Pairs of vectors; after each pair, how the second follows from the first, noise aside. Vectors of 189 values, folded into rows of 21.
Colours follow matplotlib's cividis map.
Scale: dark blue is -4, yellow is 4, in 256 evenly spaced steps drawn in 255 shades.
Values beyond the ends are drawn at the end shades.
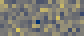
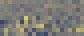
reversed, partly zeroed.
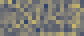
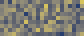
negated.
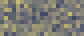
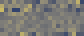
reversed, negated, partly zeroed.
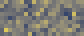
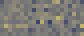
wrapped around, negated, partly zeroed.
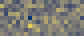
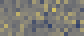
reversed, partly zeroed.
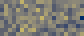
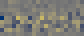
reversed, partly zeroed.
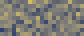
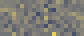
reversed, partly zeroed.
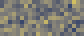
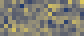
wrapped around, negated.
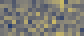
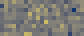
reversed, partly zeroed.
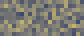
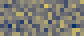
negated.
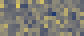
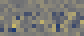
wrapped around, negated, partly zeroed.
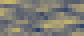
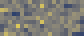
reversed, negated, partly zeroed.
